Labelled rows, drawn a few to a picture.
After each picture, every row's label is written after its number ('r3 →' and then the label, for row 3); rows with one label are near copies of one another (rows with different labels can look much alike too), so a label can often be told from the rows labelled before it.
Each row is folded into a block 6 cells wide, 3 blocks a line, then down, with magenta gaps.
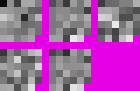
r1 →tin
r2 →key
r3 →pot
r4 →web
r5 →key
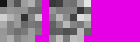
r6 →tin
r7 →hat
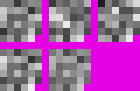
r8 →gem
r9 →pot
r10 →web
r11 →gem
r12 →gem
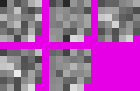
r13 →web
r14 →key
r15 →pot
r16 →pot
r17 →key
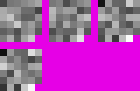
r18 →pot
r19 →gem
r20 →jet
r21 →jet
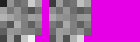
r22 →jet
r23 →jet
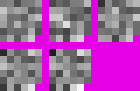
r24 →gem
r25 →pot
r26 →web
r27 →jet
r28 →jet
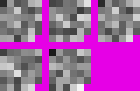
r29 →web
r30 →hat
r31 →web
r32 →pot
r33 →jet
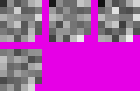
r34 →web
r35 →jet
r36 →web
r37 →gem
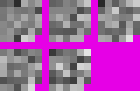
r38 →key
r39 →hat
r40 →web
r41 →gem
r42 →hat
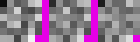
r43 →web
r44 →web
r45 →jet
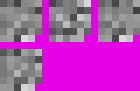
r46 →key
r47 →hat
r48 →key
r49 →key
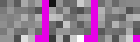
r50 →key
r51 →jet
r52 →gem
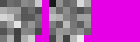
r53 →pot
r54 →jet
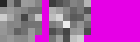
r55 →tin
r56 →pot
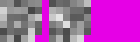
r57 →gem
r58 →pot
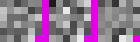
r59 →gem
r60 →web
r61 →key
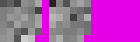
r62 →key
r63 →tin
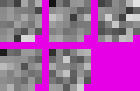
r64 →key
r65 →tin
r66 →hat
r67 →tin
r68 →web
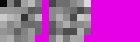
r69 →tin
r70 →hat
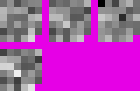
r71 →gem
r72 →pot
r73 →tin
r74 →pot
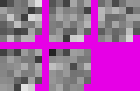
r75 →hat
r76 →key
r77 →gem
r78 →key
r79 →tin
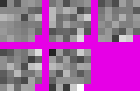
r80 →tin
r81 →gem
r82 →key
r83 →hat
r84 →jet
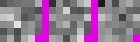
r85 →pot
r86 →web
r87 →tin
